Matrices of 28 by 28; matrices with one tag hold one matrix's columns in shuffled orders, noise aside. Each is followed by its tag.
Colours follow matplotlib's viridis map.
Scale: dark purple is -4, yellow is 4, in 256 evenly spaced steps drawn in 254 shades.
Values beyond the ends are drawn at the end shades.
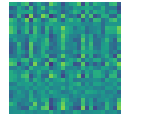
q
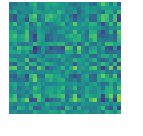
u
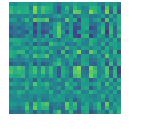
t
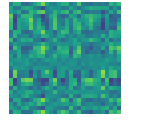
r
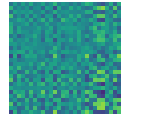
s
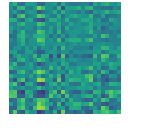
s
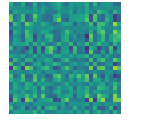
u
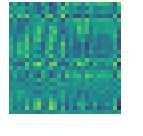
q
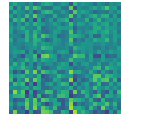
s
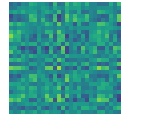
u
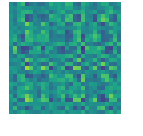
u
